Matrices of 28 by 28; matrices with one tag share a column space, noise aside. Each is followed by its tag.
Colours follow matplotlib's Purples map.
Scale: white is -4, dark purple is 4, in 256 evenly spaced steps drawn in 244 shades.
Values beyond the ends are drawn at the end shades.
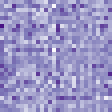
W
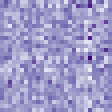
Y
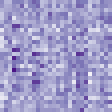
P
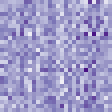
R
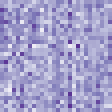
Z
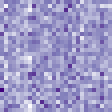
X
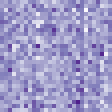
Z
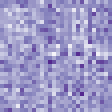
Z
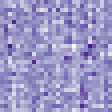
Z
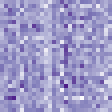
W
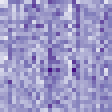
Y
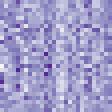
P
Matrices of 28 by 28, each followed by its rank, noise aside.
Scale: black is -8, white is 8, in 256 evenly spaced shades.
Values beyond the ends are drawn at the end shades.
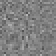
four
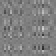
two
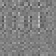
two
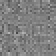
five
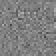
five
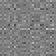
three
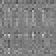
three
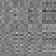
two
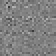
four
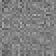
four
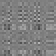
two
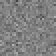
six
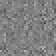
four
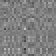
two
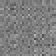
five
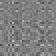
two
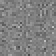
six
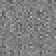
five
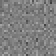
five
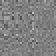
four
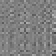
three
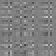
two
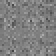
five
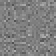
four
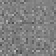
six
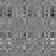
two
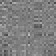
three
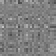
three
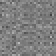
four
